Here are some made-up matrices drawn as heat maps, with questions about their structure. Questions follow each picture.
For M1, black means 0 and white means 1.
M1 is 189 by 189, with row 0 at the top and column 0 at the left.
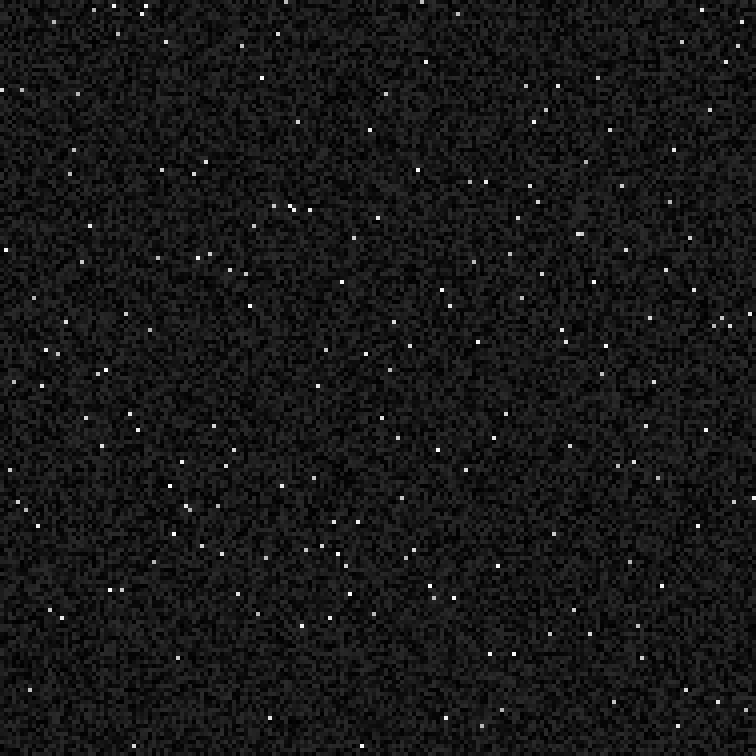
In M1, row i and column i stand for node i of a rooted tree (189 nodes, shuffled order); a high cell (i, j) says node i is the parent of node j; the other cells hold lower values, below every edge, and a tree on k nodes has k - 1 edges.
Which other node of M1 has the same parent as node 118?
20
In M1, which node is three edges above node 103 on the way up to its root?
115
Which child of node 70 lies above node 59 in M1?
148
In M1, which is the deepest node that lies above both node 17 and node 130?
30
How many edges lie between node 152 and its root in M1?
5
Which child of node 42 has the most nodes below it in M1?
104
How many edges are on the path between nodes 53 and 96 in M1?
8
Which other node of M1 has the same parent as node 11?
81
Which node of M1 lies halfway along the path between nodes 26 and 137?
32
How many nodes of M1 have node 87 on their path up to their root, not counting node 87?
6
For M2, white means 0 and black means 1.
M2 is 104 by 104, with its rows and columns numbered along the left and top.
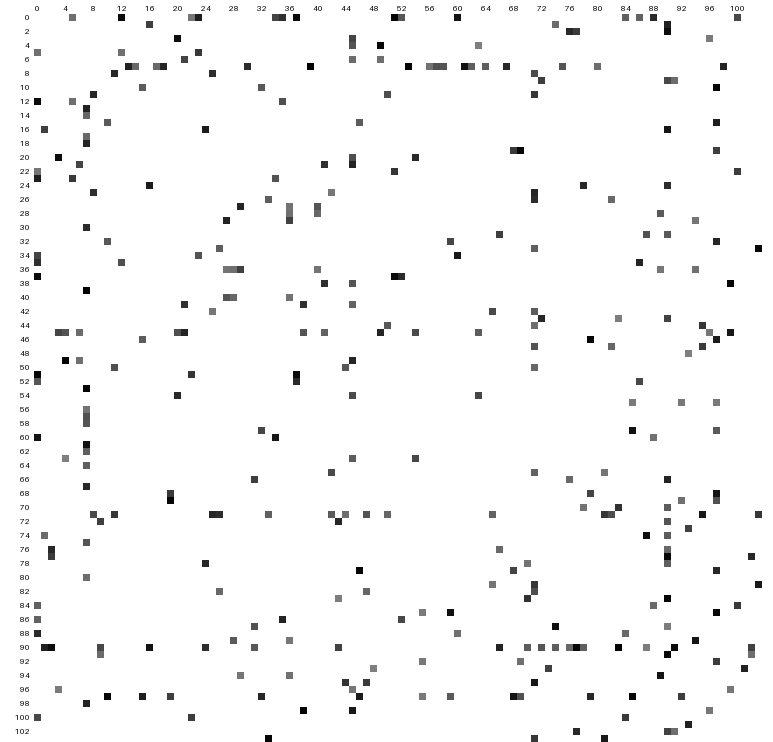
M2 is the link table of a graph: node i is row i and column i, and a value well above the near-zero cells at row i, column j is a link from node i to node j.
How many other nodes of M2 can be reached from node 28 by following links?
6
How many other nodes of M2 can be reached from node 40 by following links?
6
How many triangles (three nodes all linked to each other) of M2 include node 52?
2
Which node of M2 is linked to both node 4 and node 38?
node 45
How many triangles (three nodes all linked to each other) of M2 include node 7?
0
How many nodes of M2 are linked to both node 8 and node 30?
0
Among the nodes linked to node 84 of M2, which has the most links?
node 0
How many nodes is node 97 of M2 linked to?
12
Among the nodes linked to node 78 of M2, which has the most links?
node 90
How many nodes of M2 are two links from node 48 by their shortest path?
2
